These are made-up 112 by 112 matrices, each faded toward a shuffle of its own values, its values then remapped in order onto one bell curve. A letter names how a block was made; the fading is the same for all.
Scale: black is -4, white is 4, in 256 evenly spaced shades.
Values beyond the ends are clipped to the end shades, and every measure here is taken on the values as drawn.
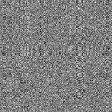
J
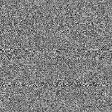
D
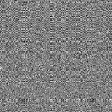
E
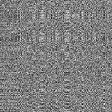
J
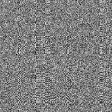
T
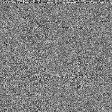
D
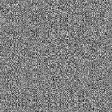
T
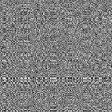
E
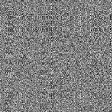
T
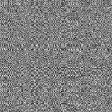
E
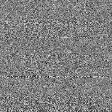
D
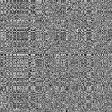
E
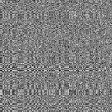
E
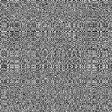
E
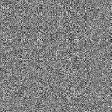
T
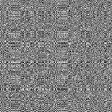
E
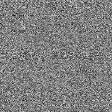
D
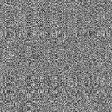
J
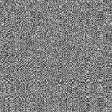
J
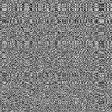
E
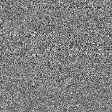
D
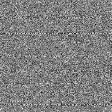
D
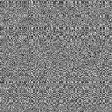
E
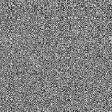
T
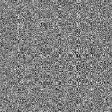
T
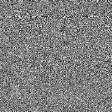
D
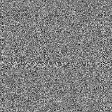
D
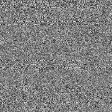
D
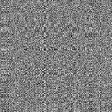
J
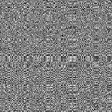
E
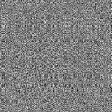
J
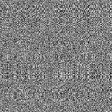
J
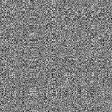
T
